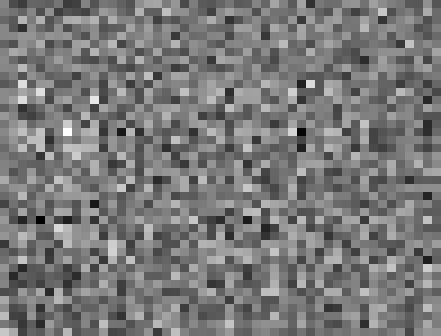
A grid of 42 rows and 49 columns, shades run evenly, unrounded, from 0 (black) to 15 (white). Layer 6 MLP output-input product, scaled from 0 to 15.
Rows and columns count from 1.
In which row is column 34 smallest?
17
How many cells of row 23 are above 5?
38
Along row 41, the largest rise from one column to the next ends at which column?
42
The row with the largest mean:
12
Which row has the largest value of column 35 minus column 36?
11
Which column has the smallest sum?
6
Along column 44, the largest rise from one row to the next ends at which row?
33
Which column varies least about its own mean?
32
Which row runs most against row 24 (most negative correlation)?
40
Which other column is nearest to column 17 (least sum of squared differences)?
29
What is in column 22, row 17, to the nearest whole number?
3
